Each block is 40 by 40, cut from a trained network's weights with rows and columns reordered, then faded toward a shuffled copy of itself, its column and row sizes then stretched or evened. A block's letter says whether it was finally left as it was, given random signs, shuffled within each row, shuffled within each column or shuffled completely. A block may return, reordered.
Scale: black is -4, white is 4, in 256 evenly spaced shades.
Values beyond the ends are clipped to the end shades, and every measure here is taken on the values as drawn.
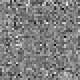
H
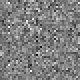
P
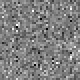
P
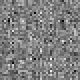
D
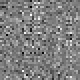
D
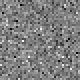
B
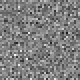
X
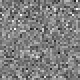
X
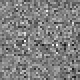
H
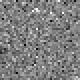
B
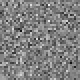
H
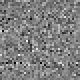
X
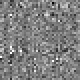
D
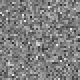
B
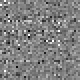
H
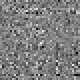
H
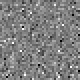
P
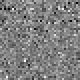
X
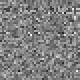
X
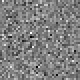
B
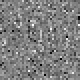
P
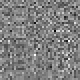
D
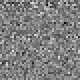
X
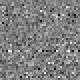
X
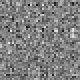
D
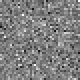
B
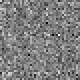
H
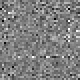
D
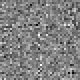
H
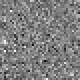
P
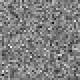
B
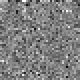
D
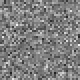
B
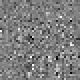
H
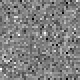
B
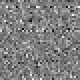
X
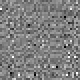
D
